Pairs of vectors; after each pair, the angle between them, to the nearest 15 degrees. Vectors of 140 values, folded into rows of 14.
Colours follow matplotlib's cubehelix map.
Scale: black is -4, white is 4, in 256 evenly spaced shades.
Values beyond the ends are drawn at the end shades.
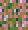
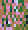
105 degrees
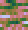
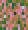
75 degrees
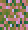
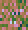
105 degrees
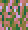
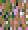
75 degrees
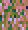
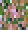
150 degrees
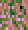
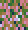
45 degrees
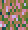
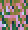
45 degrees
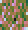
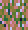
90 degrees
